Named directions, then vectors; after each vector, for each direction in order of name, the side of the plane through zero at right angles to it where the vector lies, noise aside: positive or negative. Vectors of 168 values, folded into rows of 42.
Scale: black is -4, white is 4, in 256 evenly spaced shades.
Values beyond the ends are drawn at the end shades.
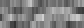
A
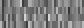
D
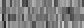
negative, positive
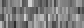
positive, positive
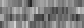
negative, negative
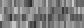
negative, negative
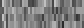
negative, negative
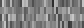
positive, negative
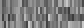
negative, positive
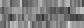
negative, positive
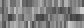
negative, positive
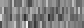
negative, negative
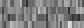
negative, positive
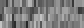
positive, positive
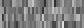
positive, positive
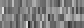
positive, negative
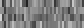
negative, positive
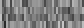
negative, positive
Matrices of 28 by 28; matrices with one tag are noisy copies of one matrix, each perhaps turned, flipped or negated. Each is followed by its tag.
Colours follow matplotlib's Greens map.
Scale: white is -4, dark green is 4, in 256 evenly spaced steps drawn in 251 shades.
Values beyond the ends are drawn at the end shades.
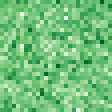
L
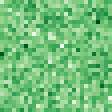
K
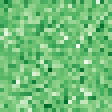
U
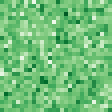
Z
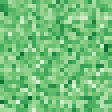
U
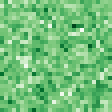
L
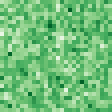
L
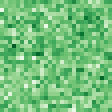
Z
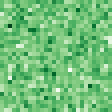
Z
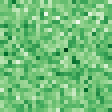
K
